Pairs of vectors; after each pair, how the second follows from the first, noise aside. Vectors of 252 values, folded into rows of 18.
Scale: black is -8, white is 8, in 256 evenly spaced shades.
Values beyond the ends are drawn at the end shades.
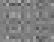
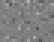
partly zeroed.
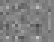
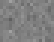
wrapped around, shrunk.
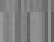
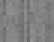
wrapped around, shrunk.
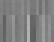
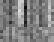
reversed, negated, scaled up.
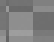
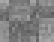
wrapped around.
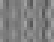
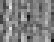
reversed, negated, scaled up.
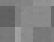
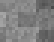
wrapped around.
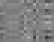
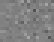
partly zeroed.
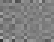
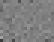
partly zeroed.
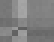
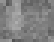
wrapped around.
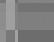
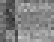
negated, scaled up.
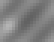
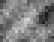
reversed, negated, scaled up.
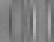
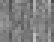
wrapped around.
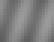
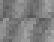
wrapped around.
